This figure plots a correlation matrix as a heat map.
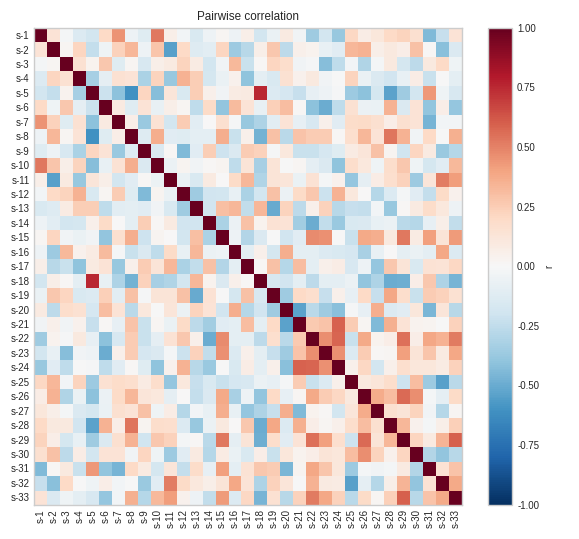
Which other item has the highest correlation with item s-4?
s-12
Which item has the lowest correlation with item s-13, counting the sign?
s-19
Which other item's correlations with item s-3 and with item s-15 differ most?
s-23
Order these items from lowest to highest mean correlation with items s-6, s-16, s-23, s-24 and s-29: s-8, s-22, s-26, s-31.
s-31, s-8, s-26, s-22
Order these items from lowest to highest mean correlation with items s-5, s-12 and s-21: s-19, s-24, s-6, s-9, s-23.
s-9, s-6, s-23, s-19, s-24
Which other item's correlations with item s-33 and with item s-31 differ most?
s-18
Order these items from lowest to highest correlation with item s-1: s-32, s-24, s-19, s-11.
s-24, s-32, s-19, s-11
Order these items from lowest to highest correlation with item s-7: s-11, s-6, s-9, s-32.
s-9, s-11, s-32, s-6
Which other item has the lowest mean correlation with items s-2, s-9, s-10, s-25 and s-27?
s-32
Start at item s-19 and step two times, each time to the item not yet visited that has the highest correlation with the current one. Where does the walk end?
s-8
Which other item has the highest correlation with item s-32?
s-11
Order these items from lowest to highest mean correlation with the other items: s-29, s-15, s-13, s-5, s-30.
s-5, s-13, s-30, s-15, s-29
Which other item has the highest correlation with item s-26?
s-29
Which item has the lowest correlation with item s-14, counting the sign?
s-22
